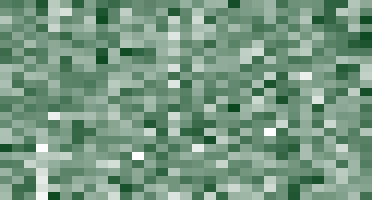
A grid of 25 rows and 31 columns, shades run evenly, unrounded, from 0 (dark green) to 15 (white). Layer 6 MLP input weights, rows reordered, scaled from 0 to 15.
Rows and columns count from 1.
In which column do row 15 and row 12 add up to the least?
31
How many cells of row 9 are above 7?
17
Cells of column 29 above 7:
12
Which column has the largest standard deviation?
4
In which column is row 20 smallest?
24
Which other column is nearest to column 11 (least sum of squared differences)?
3
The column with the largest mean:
15
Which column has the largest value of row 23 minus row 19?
23
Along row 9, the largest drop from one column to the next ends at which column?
16
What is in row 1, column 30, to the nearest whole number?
10
